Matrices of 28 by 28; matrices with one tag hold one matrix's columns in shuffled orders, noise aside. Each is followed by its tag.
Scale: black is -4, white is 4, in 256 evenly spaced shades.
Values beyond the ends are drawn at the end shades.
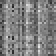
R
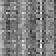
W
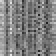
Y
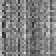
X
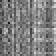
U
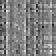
R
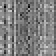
R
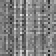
Y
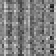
R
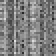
W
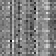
W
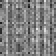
U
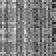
U
